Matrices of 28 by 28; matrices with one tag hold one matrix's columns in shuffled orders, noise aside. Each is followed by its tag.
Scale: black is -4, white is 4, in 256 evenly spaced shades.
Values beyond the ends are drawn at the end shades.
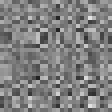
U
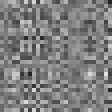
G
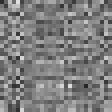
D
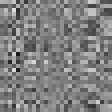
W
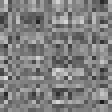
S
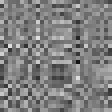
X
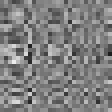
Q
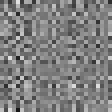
D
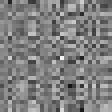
D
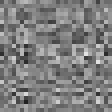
Q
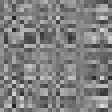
U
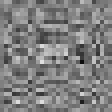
Q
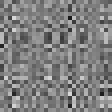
U
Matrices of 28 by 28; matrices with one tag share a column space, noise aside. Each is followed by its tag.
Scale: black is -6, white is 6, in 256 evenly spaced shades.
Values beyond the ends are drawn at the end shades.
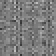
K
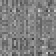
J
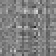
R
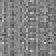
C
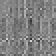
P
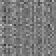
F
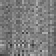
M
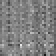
M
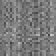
C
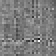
P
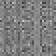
K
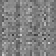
C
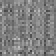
J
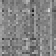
J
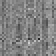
P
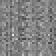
C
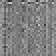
F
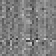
P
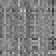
J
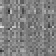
R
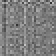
F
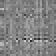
P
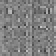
R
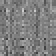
J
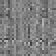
P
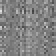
R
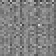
F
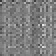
F
